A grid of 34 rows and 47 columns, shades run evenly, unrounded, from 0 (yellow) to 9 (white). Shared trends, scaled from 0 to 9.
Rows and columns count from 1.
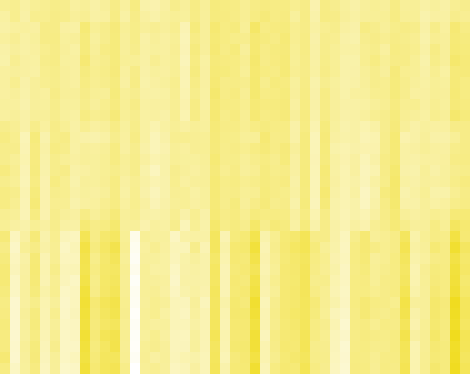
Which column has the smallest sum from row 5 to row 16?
22
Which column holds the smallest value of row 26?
46
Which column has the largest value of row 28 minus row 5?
14
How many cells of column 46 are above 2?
21
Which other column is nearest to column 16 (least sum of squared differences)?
3
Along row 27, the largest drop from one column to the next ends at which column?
9
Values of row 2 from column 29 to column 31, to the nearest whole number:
4 5 4
